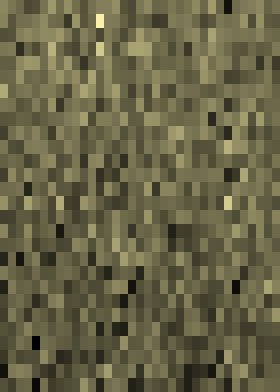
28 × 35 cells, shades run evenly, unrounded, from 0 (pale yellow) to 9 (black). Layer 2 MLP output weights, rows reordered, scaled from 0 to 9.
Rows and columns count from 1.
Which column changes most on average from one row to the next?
29
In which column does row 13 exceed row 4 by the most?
13
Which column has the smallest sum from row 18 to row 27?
19
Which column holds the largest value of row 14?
4
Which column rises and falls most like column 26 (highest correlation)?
9
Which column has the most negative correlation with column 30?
34
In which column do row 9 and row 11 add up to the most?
27
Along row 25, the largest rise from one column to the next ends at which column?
5
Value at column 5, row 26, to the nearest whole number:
6
